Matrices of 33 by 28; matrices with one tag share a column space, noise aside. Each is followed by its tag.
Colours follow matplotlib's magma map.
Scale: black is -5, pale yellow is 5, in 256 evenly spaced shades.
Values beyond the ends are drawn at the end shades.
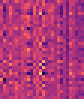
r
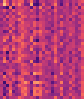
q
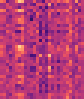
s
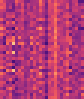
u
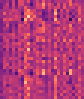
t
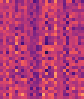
u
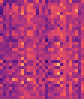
r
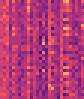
u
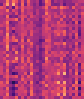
q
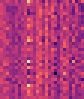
r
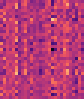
t
